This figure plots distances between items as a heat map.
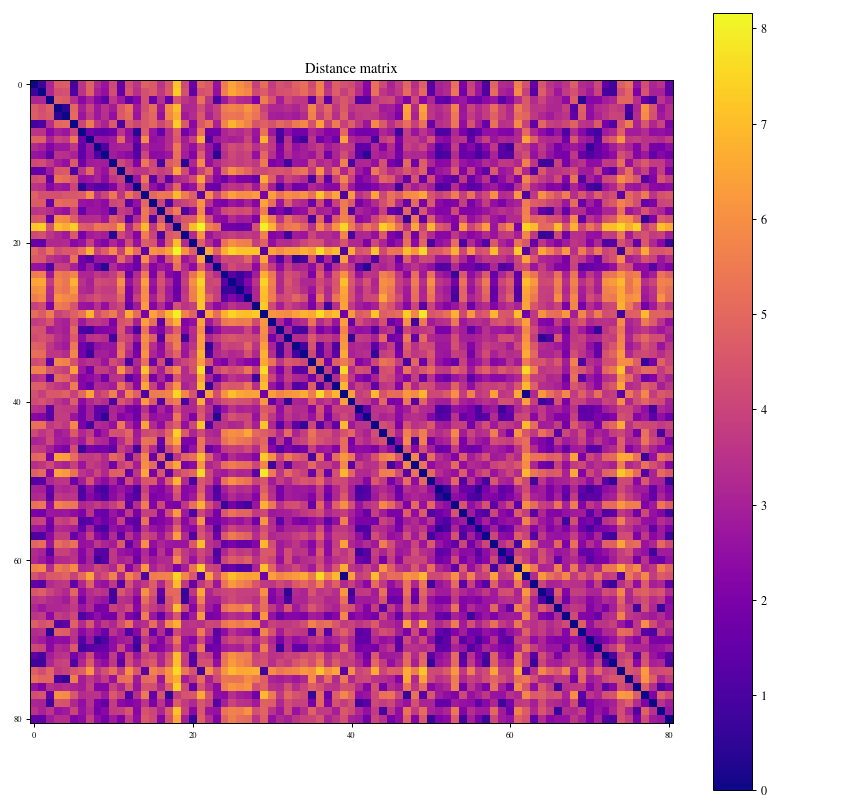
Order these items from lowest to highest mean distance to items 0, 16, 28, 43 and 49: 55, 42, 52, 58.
55, 52, 42, 58
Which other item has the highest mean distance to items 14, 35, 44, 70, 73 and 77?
18
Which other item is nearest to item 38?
22
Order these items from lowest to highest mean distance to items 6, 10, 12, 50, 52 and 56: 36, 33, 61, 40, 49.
40, 33, 61, 49, 36
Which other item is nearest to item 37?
28
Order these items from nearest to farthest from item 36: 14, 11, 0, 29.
0, 11, 14, 29
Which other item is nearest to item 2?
69
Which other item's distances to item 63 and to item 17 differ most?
47
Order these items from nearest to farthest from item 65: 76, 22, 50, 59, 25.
50, 22, 59, 76, 25
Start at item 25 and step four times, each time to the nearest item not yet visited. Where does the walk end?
27
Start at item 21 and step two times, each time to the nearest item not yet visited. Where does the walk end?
29
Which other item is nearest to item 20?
80
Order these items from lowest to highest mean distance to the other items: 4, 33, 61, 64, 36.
33, 64, 4, 61, 36
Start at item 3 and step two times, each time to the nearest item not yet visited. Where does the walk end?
75
